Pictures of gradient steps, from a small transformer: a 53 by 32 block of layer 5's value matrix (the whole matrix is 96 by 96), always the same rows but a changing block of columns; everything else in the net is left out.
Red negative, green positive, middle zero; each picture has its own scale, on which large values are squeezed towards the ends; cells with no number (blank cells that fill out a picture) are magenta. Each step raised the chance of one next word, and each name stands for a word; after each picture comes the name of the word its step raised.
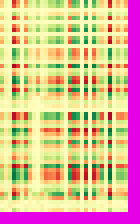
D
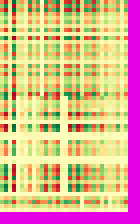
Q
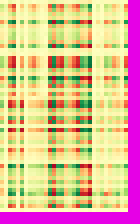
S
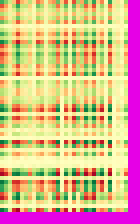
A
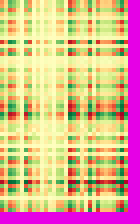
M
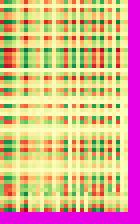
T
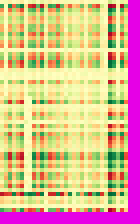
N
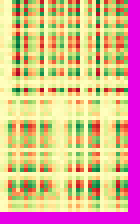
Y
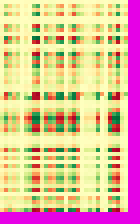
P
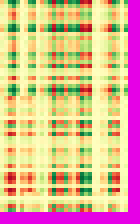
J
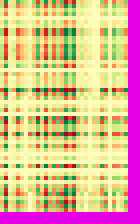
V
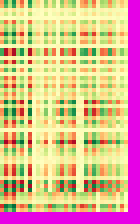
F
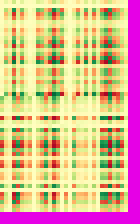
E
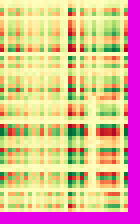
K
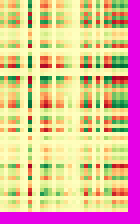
S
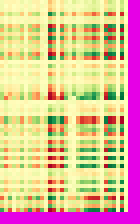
P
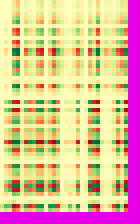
F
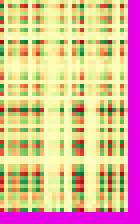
A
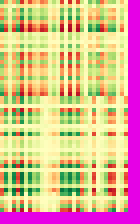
J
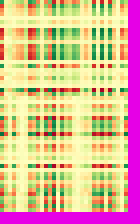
V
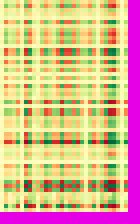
F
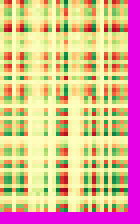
J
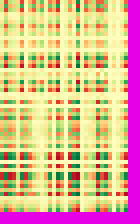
N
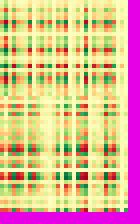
T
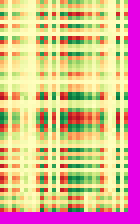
P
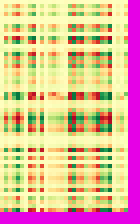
P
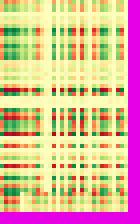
V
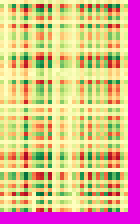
N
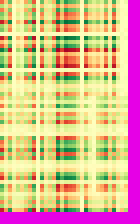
T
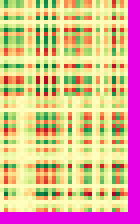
D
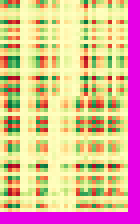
S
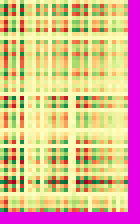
M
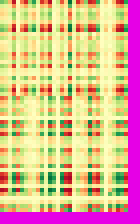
J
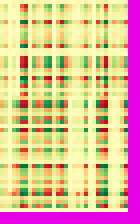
S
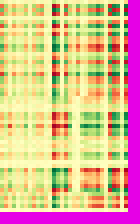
Y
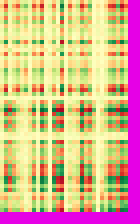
A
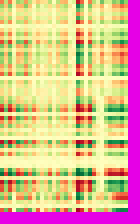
A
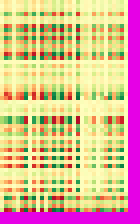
P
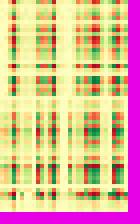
D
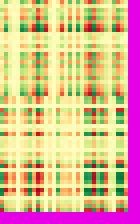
J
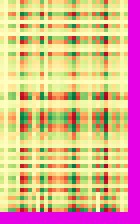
P
